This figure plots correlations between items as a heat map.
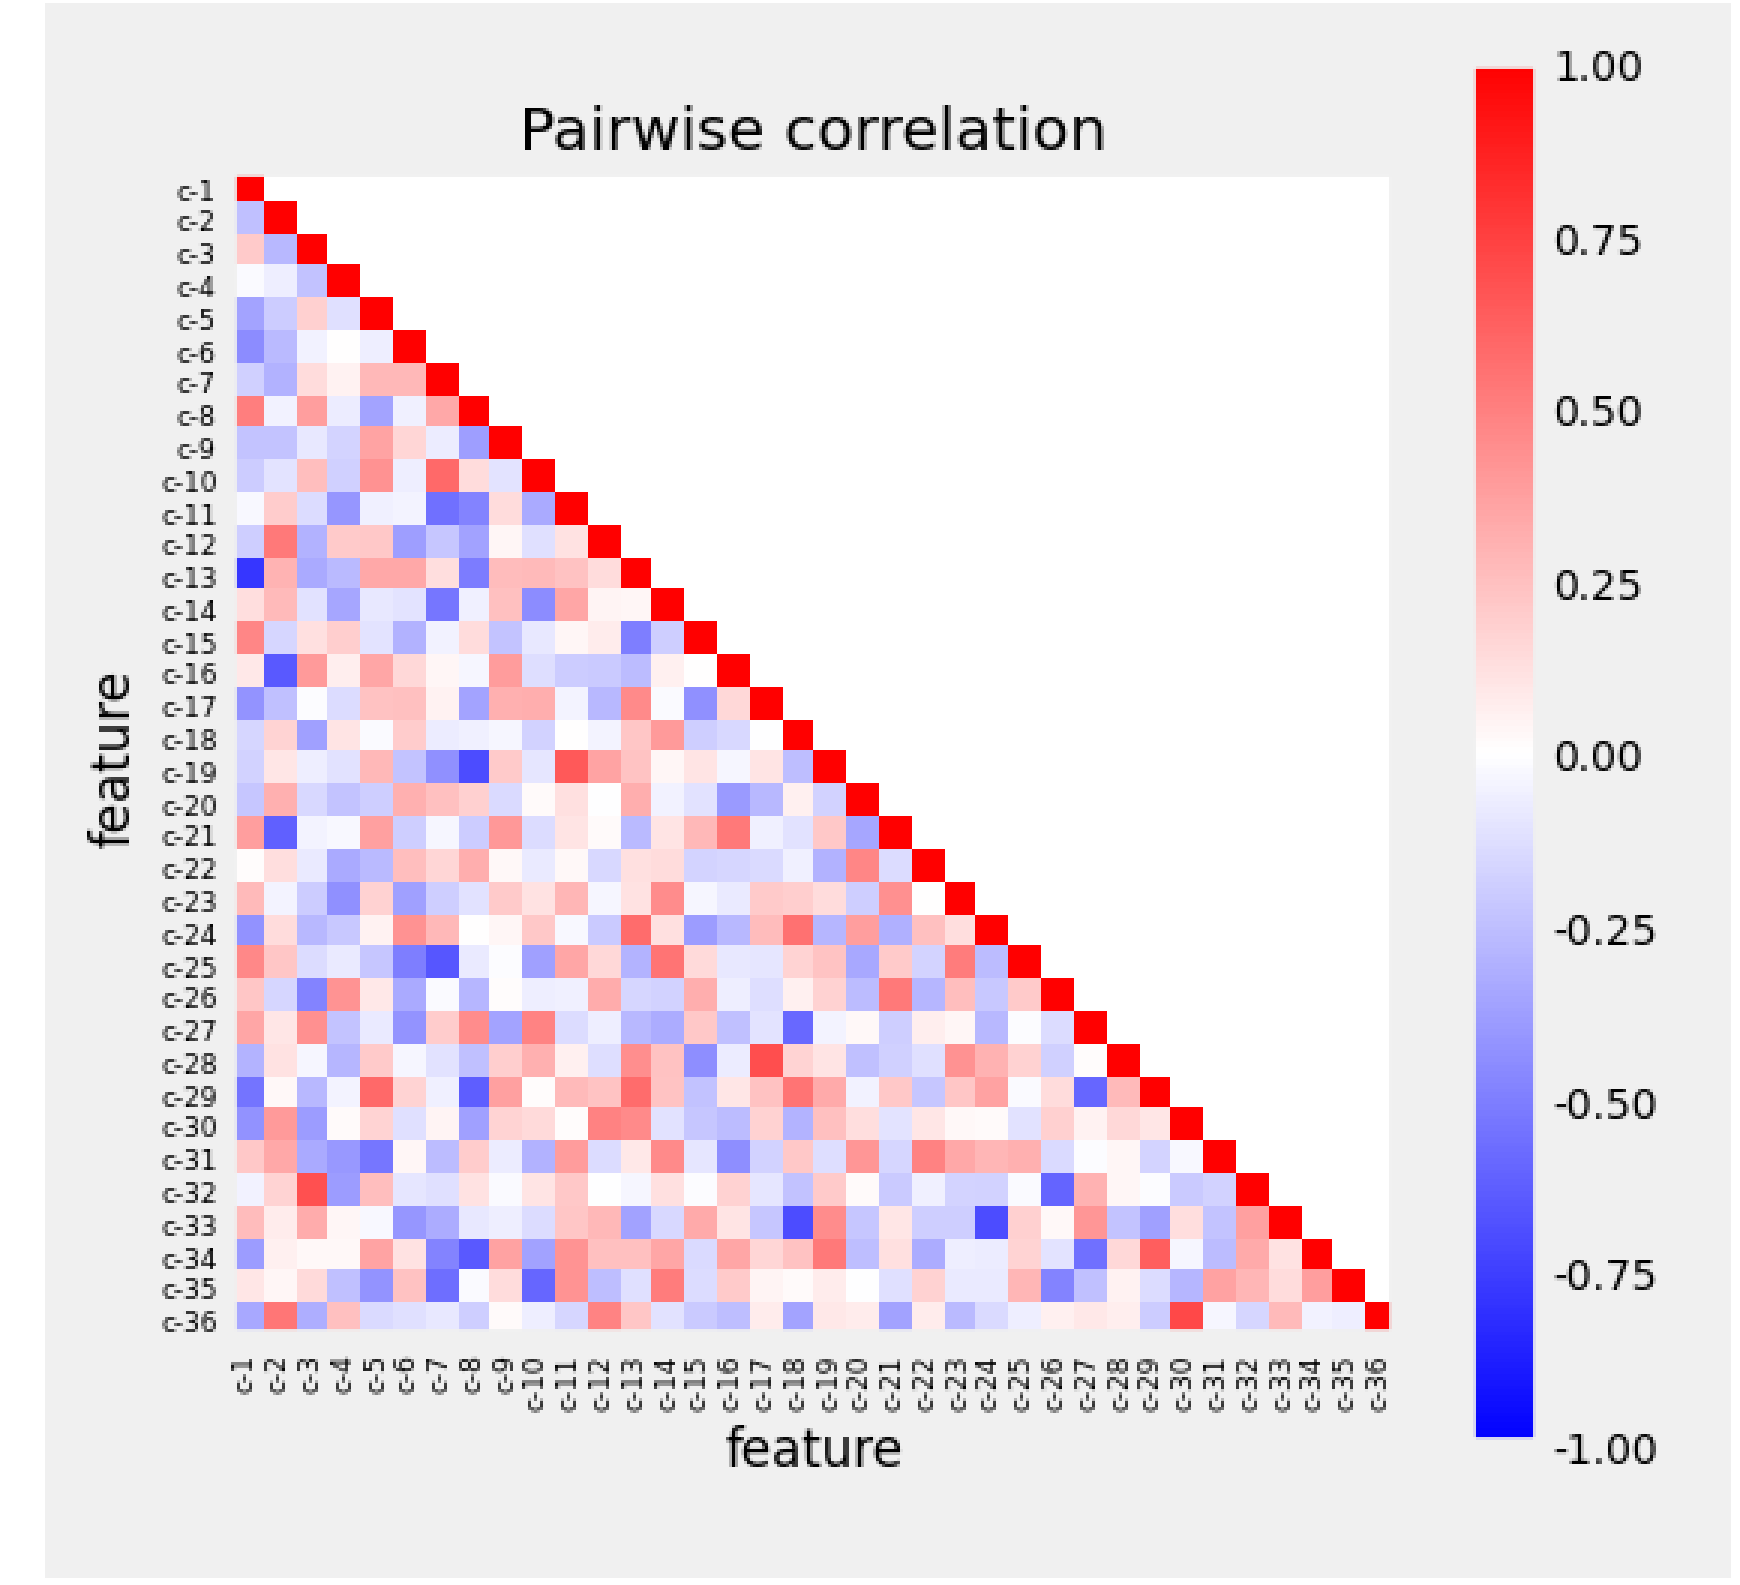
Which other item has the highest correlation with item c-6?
c-24
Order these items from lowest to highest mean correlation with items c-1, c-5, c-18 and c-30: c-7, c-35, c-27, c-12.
c-35, c-27, c-7, c-12
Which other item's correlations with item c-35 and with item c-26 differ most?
c-32
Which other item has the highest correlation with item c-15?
c-1
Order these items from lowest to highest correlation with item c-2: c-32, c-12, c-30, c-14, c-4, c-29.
c-4, c-29, c-32, c-14, c-30, c-12
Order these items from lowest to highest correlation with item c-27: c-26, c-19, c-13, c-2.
c-13, c-26, c-19, c-2
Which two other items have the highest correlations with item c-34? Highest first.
c-29, c-19
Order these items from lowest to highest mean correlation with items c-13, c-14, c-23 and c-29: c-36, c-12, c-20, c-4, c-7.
c-4, c-7, c-36, c-20, c-12
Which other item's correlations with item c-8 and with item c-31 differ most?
c-11
